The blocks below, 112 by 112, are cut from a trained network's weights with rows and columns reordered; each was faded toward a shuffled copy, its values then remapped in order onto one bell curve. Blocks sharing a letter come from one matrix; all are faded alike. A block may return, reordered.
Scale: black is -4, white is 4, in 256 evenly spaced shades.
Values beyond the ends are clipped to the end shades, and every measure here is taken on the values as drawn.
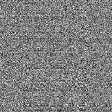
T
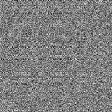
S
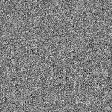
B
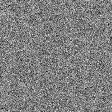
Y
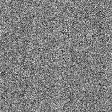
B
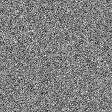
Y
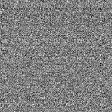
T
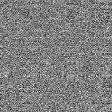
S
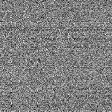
T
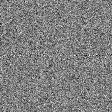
Y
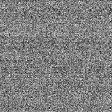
T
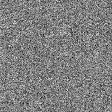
B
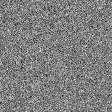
Y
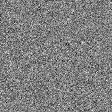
Y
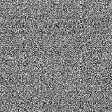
T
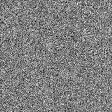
Y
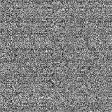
T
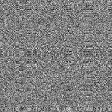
S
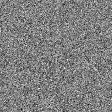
Y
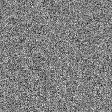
B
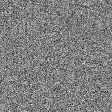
Y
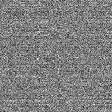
T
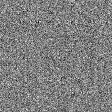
B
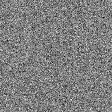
Y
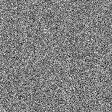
Y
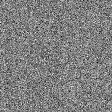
B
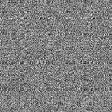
S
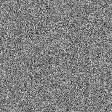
B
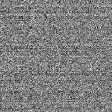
T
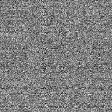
T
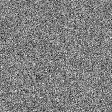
B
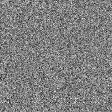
B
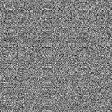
S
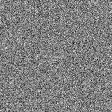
Y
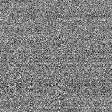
T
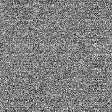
T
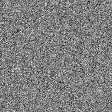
Y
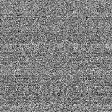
T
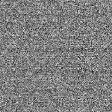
T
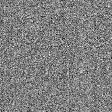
B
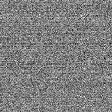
T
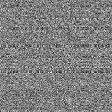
S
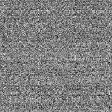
T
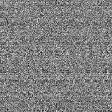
T
